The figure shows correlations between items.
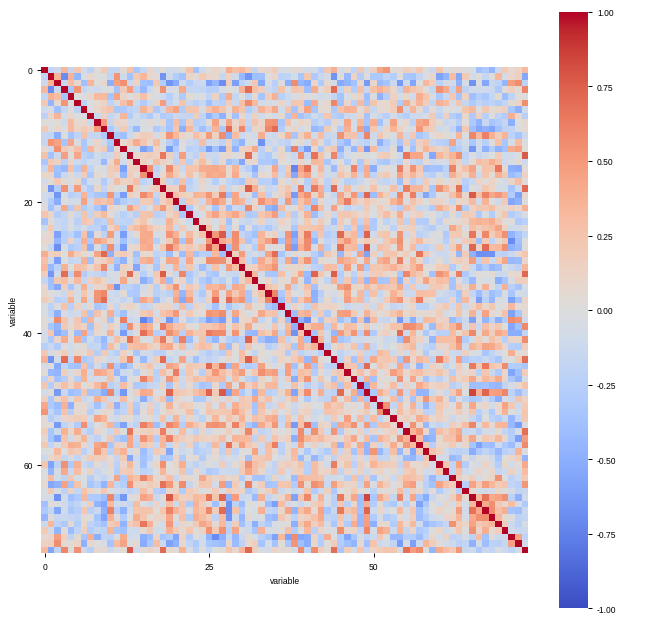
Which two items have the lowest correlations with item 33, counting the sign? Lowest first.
11, 2
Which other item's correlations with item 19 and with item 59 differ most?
56
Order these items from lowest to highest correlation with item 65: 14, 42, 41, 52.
41, 14, 52, 42
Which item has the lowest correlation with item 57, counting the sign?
66
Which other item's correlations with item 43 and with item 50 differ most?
58
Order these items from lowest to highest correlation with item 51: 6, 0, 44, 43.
6, 44, 43, 0
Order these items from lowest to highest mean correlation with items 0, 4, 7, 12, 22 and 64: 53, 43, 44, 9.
44, 53, 43, 9
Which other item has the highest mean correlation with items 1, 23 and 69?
15
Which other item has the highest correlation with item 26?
35
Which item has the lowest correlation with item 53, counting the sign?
71
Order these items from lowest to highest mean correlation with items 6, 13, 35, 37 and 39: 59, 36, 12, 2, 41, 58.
2, 12, 59, 36, 58, 41
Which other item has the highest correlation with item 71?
38
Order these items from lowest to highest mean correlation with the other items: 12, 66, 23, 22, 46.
12, 66, 23, 22, 46
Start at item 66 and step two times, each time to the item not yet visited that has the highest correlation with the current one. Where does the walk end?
67
